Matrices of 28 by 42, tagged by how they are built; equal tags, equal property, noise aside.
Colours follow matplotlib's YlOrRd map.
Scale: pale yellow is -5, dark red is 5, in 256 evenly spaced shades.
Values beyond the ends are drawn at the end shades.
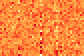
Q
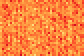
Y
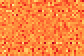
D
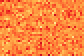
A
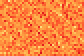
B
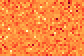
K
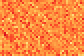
B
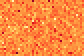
K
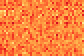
A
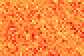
B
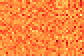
A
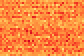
Y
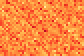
B
